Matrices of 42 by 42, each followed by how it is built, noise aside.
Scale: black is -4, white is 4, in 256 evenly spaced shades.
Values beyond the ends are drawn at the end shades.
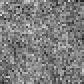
smooth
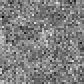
smooth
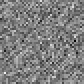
Hankel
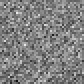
Hankel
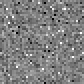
sparse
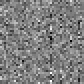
uneven columns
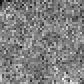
smooth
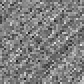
Hankel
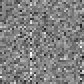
uneven columns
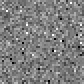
sparse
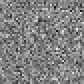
noise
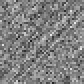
Hankel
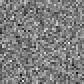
noise
